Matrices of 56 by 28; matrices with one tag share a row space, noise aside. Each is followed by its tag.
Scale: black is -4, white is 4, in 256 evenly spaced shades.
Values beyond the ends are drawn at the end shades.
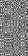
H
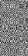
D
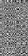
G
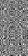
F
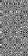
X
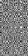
X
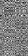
G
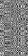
H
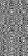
F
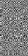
X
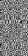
X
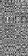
G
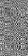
H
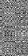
G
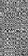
G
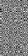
X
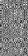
X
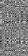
G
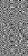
F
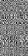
D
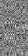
G
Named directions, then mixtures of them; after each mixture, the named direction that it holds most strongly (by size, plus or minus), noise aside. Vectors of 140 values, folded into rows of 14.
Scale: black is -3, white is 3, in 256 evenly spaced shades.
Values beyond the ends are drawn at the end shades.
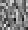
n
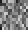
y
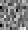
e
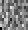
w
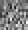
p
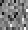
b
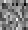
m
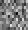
b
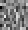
e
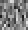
n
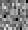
m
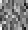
y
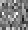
b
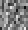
w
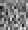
p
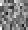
y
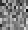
y
